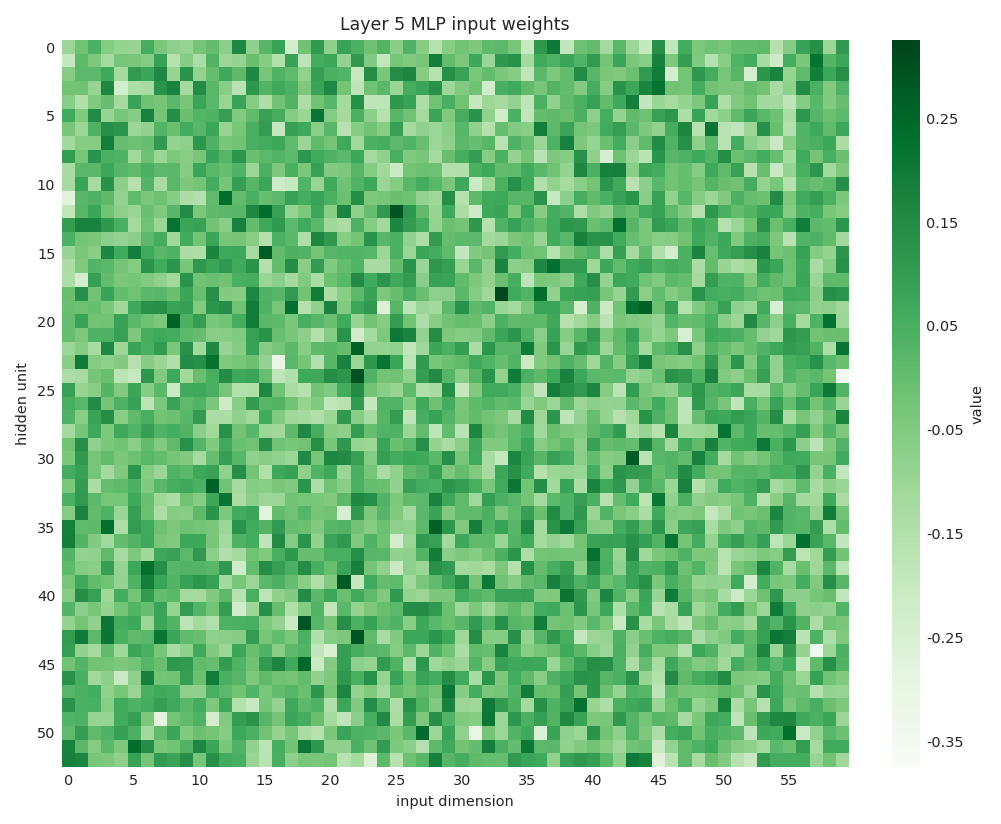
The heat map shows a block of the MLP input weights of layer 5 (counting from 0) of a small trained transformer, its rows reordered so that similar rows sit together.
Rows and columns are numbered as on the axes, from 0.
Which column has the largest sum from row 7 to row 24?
11
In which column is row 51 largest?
5
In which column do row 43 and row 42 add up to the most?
3
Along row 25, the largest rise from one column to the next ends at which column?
37
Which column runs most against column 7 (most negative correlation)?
13
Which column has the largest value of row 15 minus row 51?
15
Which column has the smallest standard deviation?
2
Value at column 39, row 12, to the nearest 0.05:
-0.15
